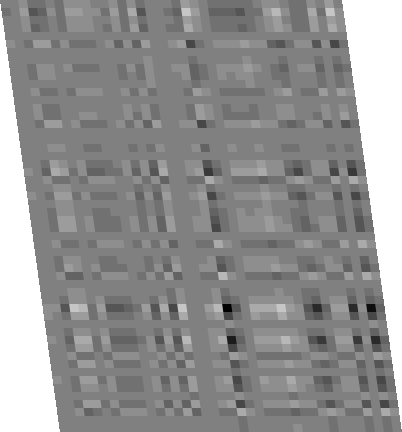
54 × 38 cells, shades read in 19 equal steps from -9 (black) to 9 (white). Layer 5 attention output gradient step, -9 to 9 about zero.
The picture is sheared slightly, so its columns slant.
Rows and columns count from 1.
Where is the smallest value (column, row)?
21, 39
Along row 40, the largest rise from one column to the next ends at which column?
16
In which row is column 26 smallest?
2
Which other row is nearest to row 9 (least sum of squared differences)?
38
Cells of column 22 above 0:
12
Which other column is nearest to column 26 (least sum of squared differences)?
25
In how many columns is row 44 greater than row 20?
16
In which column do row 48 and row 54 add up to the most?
27
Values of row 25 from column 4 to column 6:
2 2 -1
